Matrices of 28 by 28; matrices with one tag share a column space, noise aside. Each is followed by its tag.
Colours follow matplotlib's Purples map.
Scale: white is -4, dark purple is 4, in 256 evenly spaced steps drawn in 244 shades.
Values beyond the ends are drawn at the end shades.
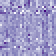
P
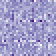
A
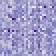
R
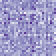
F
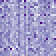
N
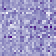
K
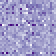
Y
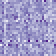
A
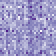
R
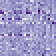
F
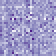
R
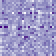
K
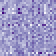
Y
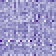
A
